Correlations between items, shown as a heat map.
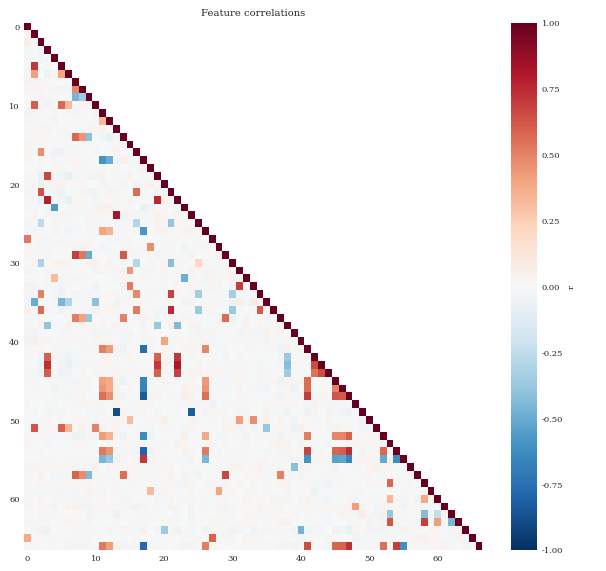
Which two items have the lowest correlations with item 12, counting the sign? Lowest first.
17, 55
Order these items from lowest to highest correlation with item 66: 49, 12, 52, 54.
49, 12, 52, 54
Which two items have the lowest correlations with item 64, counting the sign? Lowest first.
40, 20
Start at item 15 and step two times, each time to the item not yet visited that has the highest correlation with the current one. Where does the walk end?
31
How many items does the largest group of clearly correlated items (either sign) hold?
12
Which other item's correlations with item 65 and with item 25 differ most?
27
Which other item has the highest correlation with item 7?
29
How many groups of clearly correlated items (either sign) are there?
14
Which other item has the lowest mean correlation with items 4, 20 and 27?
23
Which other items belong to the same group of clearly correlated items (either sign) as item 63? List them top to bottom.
53, 58, 60, 62
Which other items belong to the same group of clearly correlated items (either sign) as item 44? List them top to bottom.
3, 19, 22, 38, 42, 43
